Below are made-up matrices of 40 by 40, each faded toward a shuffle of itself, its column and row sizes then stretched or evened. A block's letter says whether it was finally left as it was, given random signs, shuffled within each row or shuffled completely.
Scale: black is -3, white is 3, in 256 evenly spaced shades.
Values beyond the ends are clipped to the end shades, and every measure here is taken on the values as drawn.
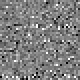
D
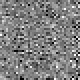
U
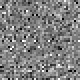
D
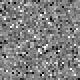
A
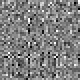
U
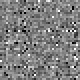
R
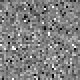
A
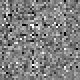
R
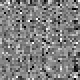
U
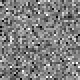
A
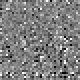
R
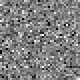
D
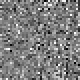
R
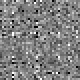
R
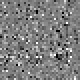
R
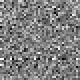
U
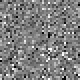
R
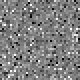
A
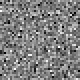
A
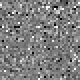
D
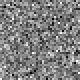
A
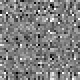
U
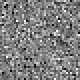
A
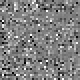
R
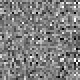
U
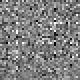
R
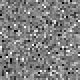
A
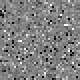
A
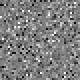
A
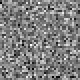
D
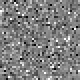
A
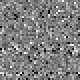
D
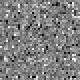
U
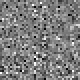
R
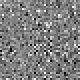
U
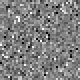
A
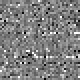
D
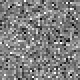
A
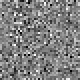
R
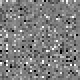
R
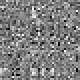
U
